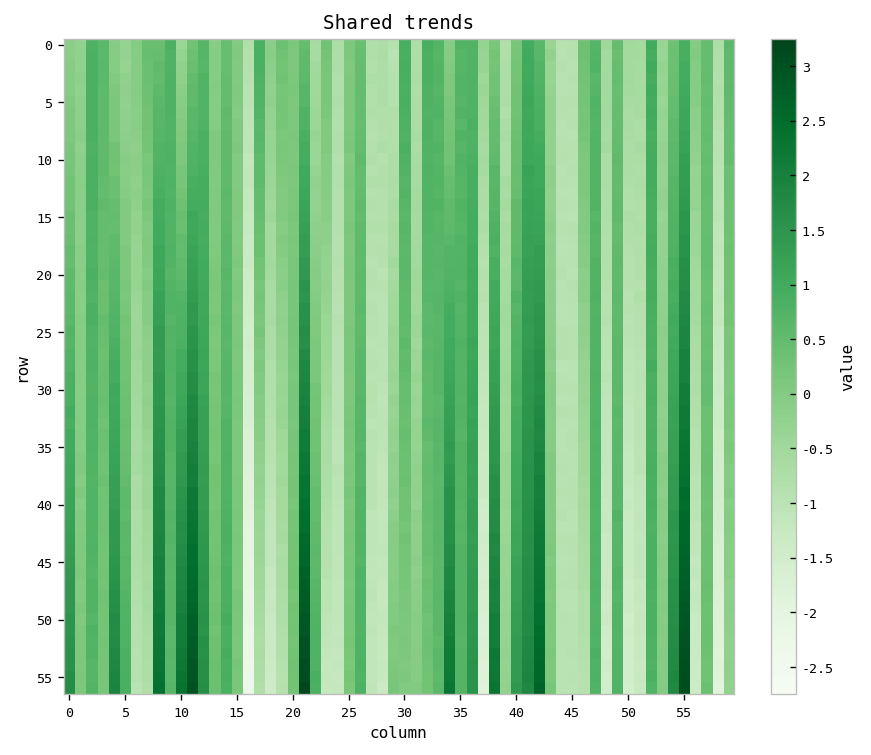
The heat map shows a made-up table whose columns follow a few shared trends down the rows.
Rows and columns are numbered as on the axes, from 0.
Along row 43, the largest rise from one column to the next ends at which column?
38
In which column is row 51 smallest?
16
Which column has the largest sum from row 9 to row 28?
55
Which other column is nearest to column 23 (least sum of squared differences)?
6
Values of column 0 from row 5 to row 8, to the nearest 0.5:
0 0 0 0
